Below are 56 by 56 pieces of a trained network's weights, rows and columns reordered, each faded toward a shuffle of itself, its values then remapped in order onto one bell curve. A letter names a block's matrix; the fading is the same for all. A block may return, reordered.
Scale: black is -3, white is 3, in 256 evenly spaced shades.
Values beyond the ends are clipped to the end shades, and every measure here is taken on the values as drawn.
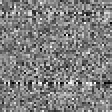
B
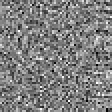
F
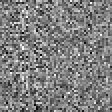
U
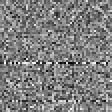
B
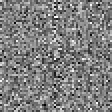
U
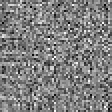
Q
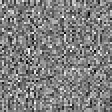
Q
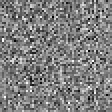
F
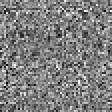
F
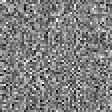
Q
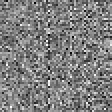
U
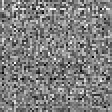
U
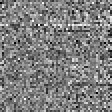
U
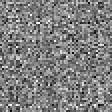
F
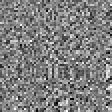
Q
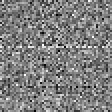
U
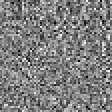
Q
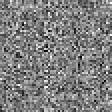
F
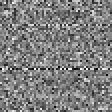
B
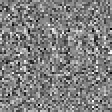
B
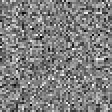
B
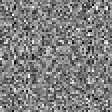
Q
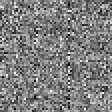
U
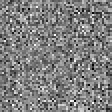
F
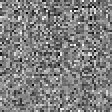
B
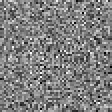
Q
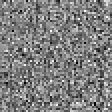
F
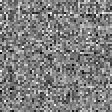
F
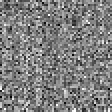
F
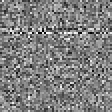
B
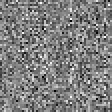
U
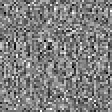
Q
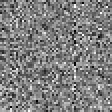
U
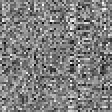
B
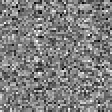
Q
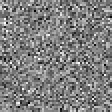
Q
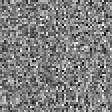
B
